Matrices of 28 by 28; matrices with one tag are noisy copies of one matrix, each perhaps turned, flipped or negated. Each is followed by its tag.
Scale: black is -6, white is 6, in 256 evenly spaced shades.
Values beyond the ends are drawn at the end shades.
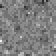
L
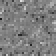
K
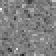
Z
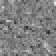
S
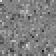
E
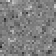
L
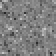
E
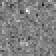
E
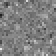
L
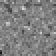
S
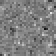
E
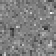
E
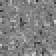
K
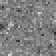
Z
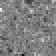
Z
